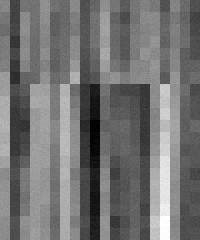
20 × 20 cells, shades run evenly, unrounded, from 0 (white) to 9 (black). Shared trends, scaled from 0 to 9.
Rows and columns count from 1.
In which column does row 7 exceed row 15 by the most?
17
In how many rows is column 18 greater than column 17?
13
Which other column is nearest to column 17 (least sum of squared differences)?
7
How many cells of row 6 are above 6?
2
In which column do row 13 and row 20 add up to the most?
10
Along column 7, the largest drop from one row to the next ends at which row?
8
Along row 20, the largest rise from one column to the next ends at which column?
18
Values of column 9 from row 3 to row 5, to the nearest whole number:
6 6 6
